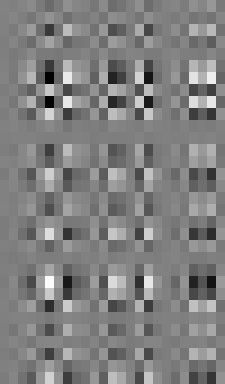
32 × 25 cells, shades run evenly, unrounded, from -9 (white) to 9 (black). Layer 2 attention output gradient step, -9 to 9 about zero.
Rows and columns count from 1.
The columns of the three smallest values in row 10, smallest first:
6, 17, 13
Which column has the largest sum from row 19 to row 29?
24
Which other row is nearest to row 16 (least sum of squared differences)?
23
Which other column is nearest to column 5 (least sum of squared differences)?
25
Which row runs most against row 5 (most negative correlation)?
29
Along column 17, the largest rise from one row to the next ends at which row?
9
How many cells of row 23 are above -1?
21
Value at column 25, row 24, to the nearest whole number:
-2
